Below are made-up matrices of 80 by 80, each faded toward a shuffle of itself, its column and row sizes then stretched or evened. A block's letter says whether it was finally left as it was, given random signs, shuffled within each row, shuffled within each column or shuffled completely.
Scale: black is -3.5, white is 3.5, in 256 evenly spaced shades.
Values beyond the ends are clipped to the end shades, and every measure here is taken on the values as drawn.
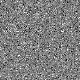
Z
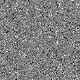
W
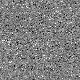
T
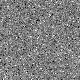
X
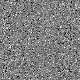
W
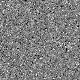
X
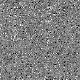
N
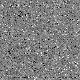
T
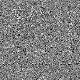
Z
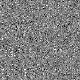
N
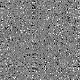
N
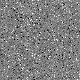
W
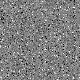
W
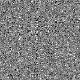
N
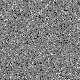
T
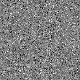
W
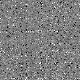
Z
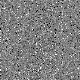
W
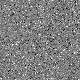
X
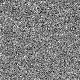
X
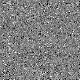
Z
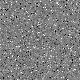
X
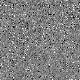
Z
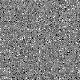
N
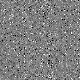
N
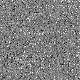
T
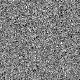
W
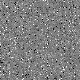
W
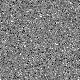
X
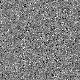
W
